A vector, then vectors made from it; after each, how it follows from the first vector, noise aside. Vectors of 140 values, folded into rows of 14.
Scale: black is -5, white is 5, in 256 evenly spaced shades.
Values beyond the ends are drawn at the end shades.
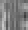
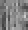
negated.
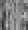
negated.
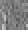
partly zeroed.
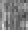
copied.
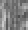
copied.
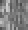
wrapped around.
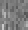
partly zeroed.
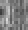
wrapped around.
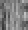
negated.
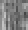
copied.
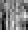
negated, scaled up.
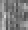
copied.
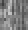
wrapped around.
